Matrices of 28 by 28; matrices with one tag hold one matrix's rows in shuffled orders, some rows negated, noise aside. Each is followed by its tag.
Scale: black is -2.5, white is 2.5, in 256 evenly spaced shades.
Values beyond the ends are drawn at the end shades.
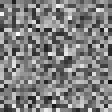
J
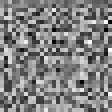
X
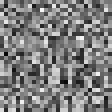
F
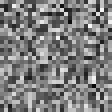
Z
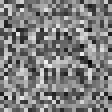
X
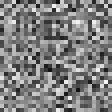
J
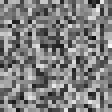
Z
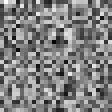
J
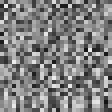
F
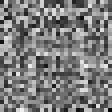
X
